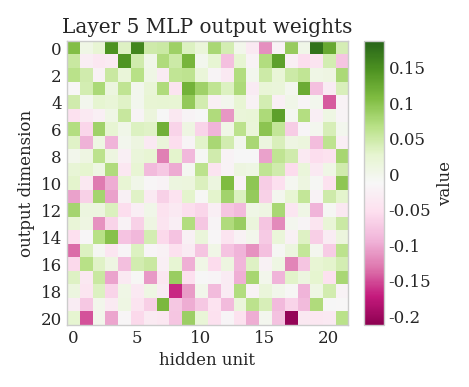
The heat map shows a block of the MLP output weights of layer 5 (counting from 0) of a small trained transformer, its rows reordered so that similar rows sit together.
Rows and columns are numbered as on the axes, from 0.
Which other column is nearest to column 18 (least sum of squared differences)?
11
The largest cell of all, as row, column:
0, 19
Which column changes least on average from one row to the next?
5
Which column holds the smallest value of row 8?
7
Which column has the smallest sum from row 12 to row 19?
9
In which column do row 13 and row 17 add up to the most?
21
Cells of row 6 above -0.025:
17
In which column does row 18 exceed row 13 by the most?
2
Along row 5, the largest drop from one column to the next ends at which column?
12
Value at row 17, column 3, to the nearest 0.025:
-0.1
